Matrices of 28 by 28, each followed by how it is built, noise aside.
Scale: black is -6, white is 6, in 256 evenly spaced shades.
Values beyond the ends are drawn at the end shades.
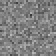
repeating rows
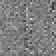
uneven columns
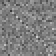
diagonal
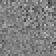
upper triangular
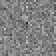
uneven columns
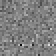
uneven rows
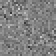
block diagonal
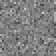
uneven columns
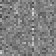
uneven columns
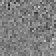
upper triangular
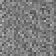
repeating rows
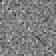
diagonal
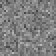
noise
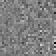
uneven columns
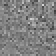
upper triangular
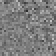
upper triangular
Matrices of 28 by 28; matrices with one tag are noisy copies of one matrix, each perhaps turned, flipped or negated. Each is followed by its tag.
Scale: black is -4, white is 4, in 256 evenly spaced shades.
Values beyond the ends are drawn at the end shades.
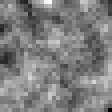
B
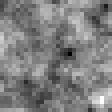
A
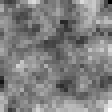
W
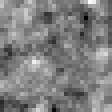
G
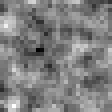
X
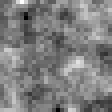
G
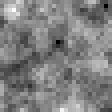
A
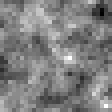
A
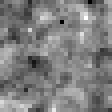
G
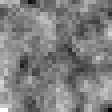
W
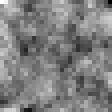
W
